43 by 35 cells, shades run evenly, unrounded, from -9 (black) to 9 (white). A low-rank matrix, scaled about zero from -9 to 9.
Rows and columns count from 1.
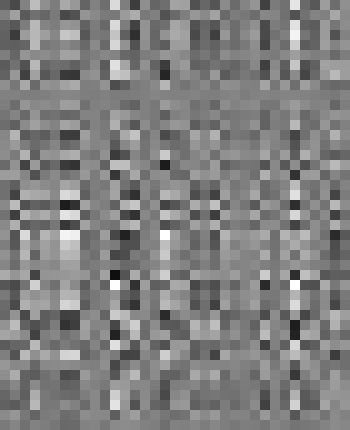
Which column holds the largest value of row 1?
30
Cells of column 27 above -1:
24
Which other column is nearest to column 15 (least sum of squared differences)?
19
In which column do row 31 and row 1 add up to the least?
14
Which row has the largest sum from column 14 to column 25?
28
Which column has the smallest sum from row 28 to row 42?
27
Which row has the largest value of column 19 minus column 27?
29
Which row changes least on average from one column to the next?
10
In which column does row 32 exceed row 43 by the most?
12
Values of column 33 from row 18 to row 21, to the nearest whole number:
-2 1 1 -1
